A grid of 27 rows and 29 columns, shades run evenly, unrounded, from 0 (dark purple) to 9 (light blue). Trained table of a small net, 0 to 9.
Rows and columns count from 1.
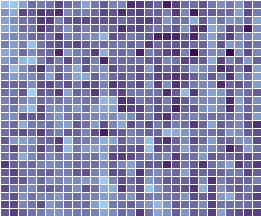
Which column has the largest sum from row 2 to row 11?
2
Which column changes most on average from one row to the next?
19
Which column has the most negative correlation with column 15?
1
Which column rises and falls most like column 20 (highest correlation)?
26
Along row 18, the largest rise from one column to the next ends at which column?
8
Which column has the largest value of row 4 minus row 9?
25
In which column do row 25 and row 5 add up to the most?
12
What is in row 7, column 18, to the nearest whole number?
4
